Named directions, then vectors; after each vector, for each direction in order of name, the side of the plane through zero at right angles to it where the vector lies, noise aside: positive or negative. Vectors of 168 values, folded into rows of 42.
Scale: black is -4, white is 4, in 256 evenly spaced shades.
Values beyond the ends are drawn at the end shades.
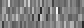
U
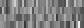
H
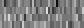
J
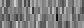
positive, negative, negative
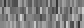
negative, positive, negative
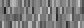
positive, negative, negative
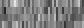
positive, negative, negative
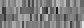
negative, negative, negative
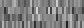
positive, negative, negative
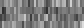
negative, negative, negative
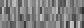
positive, negative, positive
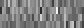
positive, negative, positive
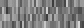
positive, positive, positive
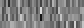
negative, positive, negative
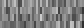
positive, negative, positive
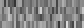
negative, positive, negative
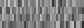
positive, negative, positive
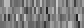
negative, negative, positive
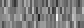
negative, positive, positive
